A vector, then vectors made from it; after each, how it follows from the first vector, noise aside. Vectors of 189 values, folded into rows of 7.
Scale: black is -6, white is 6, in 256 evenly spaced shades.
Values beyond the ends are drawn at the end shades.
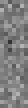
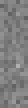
reversed, negated, shrunk.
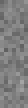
wrapped around, negated, shrunk.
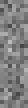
negated.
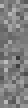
reversed.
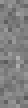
reversed, negated, shrunk.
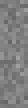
reversed, negated, shrunk.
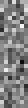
wrapped around, scaled up.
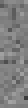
reversed, negated, partly zeroed.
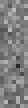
reversed.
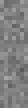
wrapped around, shrunk.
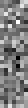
wrapped around, scaled up.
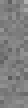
wrapped around, negated, shrunk.
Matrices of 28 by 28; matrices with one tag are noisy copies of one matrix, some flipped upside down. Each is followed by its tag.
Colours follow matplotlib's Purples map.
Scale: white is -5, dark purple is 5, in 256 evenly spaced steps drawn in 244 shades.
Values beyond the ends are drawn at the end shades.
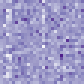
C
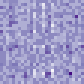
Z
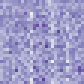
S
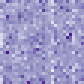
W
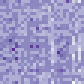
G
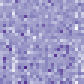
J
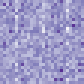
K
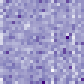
W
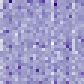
W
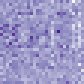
G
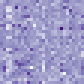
C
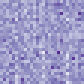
K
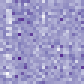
C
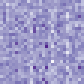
S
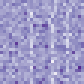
S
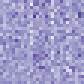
S
